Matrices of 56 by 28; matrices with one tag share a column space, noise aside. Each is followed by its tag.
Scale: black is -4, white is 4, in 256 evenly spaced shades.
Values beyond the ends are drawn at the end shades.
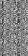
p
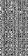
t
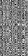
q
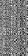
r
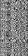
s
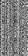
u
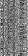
u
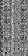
u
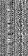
p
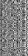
s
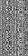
t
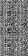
q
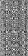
t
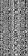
t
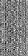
q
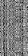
u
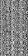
t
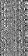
s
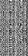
q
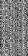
s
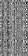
s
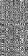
q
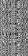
p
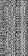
r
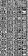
t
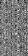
p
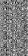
s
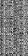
r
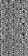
p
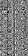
t
